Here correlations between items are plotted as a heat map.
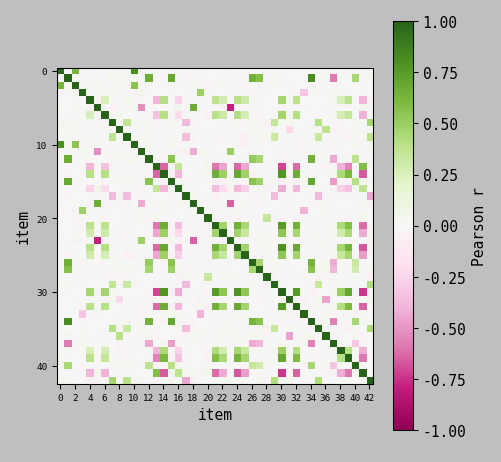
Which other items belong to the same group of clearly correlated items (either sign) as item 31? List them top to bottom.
8, 36
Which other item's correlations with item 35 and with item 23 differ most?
5
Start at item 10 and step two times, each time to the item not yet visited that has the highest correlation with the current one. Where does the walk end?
2
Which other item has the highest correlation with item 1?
34
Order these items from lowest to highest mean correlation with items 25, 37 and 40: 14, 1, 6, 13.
13, 1, 6, 14
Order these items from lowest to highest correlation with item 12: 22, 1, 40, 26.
22, 40, 26, 1
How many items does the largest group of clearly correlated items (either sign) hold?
14
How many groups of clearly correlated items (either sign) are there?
8
